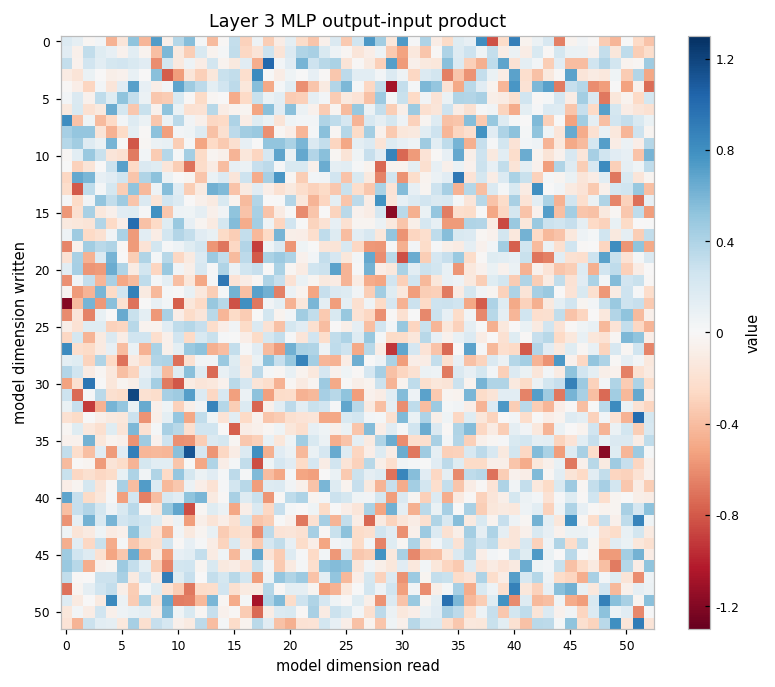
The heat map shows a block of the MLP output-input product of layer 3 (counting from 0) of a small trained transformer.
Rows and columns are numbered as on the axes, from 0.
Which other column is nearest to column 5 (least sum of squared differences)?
7
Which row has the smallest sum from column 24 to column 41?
15
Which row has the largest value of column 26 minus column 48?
36
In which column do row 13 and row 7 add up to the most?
42
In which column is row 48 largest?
40
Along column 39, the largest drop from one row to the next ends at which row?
50
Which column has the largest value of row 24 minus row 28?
5
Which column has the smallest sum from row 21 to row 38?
48
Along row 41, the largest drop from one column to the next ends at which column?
11
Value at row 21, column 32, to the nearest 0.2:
-0.4
